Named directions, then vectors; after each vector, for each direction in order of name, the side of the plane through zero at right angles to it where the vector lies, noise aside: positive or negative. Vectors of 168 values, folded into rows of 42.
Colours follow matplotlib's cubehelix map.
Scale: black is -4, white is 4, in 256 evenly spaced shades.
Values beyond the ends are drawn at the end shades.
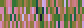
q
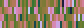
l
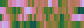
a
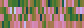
negative, positive, positive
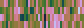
negative, positive, negative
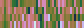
negative, negative, positive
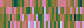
negative, negative, positive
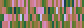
positive, negative, negative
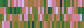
positive, negative, negative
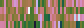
positive, positive, negative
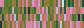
negative, negative, negative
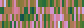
negative, positive, negative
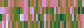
positive, negative, positive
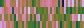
positive, positive, positive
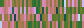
positive, positive, positive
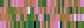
positive, positive, negative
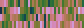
negative, positive, negative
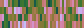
negative, positive, positive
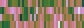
negative, positive, negative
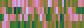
positive, negative, negative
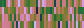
positive, negative, positive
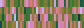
negative, negative, negative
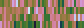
positive, positive, negative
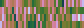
positive, positive, positive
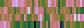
positive, positive, negative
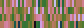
positive, positive, negative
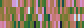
positive, positive, negative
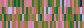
negative, positive, positive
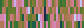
positive, positive, negative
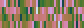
negative, positive, negative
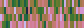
negative, positive, positive
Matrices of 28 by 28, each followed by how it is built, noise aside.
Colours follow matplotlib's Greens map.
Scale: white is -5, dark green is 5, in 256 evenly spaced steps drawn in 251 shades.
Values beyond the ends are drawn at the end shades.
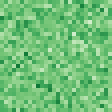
noise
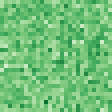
blocks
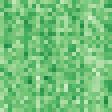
blocks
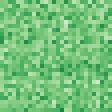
repeating columns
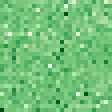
sparse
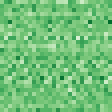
repeating columns
